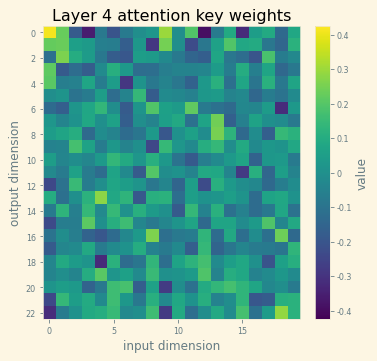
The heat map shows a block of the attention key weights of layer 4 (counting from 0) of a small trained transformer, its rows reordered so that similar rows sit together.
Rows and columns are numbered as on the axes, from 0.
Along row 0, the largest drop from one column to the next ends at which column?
12
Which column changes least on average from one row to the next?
10
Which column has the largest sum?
13
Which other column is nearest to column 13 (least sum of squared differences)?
2
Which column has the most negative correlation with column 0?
3
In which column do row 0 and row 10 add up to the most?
0
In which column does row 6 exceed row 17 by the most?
11
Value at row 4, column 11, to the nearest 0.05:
-0.15
